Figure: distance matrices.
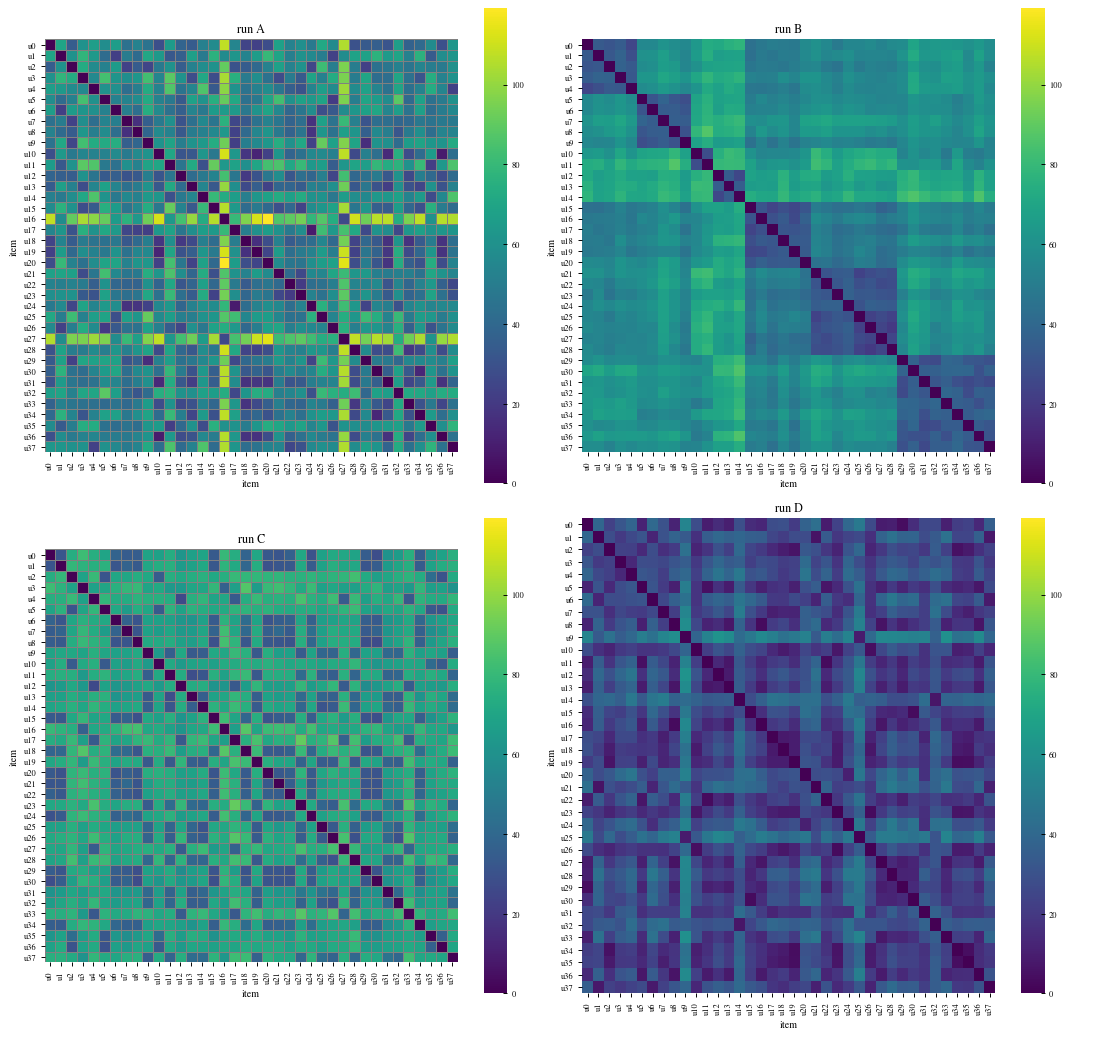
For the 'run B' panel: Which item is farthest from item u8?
u11
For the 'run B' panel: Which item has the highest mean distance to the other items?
u14
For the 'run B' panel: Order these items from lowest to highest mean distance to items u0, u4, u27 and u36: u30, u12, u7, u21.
u21, u30, u7, u12
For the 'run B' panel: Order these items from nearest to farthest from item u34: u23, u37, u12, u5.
u37, u5, u23, u12
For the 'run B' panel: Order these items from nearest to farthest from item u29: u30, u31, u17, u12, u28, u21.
u31, u30, u17, u28, u21, u12
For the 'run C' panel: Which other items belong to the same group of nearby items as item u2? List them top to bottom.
u5, u10, u35, u36
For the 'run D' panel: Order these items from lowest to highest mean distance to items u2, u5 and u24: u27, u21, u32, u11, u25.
u11, u27, u21, u32, u25
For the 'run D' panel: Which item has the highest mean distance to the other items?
u9
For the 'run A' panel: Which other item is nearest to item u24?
u17
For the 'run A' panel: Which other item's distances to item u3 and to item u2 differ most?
u9
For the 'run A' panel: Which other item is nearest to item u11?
u35
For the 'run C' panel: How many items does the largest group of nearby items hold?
14
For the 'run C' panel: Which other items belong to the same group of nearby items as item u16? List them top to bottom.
u3
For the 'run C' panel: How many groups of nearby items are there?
5
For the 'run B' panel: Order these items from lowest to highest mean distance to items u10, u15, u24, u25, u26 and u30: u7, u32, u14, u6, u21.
u21, u32, u6, u7, u14
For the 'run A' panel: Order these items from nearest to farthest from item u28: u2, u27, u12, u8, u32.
u12, u2, u8, u32, u27
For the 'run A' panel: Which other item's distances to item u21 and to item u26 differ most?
u5
